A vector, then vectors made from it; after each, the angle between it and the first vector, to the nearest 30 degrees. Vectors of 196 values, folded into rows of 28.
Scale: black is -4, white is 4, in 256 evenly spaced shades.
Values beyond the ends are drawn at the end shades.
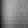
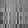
60 degrees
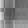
150 degrees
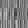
90 degrees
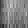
30 degrees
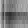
120 degrees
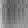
150 degrees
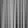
60 degrees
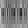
120 degrees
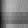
30 degrees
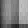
60 degrees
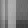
60 degrees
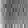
150 degrees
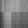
30 degrees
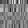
90 degrees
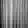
30 degrees
